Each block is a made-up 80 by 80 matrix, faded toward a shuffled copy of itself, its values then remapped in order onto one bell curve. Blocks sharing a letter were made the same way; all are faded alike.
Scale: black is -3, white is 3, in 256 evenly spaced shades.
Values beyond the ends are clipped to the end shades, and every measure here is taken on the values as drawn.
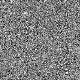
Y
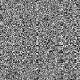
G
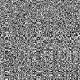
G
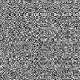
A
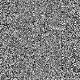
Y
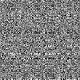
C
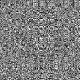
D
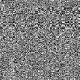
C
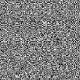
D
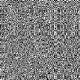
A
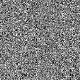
Y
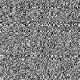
C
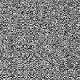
G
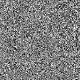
Y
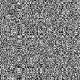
D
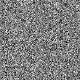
Y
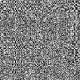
D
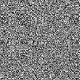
C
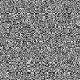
C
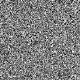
Y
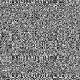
C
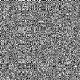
C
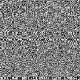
C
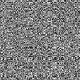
A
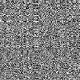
C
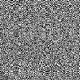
C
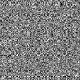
C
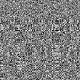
G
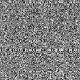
C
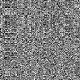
D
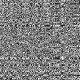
C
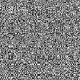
C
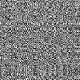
A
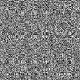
D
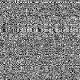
C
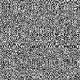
D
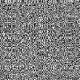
A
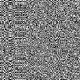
A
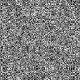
D
